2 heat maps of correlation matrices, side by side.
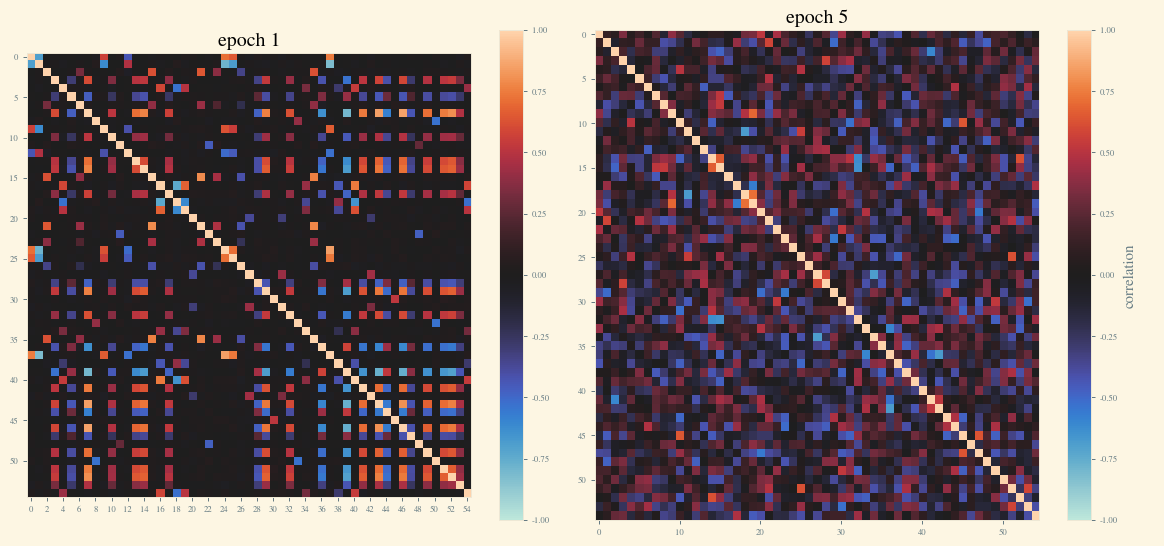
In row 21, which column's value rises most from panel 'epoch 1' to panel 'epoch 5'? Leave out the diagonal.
1
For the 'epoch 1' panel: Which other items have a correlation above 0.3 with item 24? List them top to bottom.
0, 9, 25, 37
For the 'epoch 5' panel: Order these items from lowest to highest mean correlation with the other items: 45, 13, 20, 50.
45, 13, 50, 20
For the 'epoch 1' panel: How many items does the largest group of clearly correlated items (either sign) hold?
21
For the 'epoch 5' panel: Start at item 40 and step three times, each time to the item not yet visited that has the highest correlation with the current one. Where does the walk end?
10
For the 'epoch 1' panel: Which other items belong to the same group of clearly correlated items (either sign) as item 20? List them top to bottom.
27, 31, 42
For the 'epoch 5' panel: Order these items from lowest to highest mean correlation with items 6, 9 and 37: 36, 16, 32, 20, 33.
32, 16, 33, 36, 20
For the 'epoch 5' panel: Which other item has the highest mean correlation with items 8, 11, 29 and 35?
15
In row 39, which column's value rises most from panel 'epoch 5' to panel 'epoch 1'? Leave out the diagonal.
44
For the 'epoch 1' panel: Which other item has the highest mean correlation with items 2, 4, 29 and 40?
16
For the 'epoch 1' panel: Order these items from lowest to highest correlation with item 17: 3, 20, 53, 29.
20, 53, 3, 29
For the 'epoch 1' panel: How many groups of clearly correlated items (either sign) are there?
8
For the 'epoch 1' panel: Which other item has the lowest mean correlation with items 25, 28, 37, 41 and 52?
1
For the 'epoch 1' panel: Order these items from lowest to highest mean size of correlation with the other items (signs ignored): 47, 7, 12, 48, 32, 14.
48, 12, 47, 32, 14, 7
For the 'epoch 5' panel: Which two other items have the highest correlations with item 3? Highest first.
28, 31
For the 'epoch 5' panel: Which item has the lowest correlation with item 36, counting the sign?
42
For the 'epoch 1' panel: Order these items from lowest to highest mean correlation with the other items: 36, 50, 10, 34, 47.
36, 47, 50, 34, 10
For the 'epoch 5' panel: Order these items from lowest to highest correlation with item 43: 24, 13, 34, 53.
13, 24, 34, 53
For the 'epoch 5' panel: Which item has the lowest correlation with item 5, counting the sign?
8
